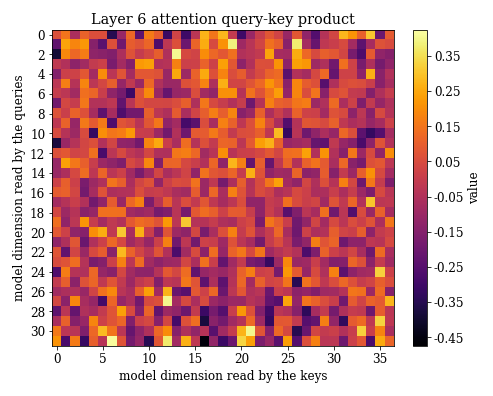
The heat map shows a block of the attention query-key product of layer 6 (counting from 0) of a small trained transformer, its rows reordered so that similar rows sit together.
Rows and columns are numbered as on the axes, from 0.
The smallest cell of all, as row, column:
31, 16
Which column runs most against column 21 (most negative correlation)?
17
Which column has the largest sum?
19
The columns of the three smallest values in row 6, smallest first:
8, 12, 7
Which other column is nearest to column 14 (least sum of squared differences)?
25
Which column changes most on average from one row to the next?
5
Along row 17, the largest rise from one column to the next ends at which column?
34
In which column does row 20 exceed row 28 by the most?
9
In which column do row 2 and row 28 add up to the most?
13
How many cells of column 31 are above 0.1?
6
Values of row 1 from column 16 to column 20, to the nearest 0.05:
0.25 0.05 0.2 0.4 -0.1
